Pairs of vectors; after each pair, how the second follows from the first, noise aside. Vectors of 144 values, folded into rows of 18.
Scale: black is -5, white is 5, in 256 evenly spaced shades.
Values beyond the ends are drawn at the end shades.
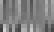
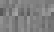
wrapped around, negated, shrunk.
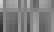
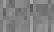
wrapped around, negated, shrunk.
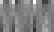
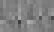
wrapped around, negated, shrunk.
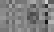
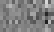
sign-scrambled.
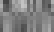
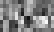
wrapped around, scaled up.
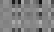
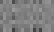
reversed, shrunk.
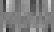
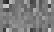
sign-scrambled.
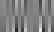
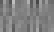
reversed, shrunk.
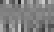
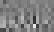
wrapped around, negated.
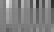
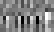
wrapped around, scaled up.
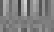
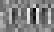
wrapped around, negated, scaled up.
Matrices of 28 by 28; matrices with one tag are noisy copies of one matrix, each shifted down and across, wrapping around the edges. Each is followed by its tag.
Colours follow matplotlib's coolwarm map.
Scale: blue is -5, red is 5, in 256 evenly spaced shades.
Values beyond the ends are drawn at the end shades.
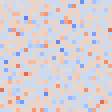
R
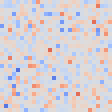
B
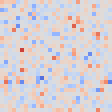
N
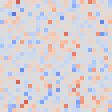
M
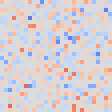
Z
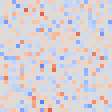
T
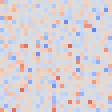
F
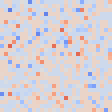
M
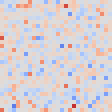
M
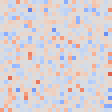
T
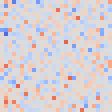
Z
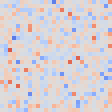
T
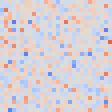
T
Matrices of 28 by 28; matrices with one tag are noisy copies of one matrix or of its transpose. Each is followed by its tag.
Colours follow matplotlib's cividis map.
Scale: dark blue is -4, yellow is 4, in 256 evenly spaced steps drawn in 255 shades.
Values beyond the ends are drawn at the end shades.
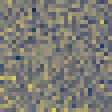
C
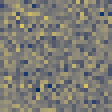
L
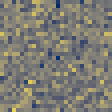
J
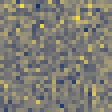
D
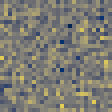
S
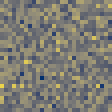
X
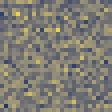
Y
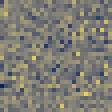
S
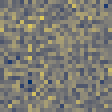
Y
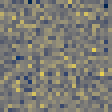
Y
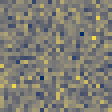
X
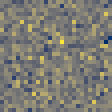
Y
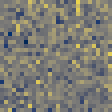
C
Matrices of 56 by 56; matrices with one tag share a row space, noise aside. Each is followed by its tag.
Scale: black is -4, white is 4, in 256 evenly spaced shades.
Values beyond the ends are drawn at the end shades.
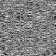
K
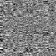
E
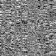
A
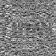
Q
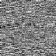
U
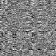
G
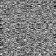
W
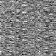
A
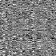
G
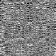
K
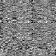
G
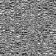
A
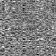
Q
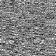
U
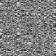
W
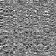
E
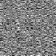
W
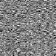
W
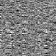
A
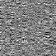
A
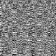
G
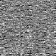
K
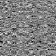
G
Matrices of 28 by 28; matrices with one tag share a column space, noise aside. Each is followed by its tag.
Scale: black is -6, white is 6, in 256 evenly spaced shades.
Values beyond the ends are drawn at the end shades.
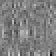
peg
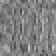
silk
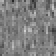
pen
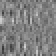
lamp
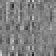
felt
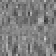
lamp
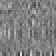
peg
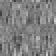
lamp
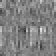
pen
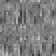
lamp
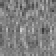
pen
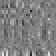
peg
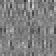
pen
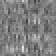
silk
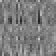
lamp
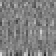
peg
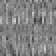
lamp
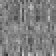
felt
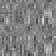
lamp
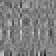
peg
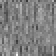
felt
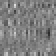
peg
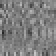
peg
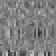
peg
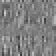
lamp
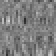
lamp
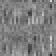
lamp
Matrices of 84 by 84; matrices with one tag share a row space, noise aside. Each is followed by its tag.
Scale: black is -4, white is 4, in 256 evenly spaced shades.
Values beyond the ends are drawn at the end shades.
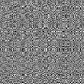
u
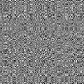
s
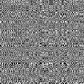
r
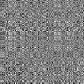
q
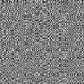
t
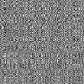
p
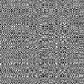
r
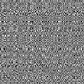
p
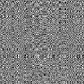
t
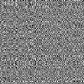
p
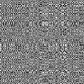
r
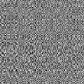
p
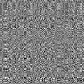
s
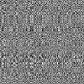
p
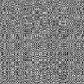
t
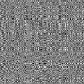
t
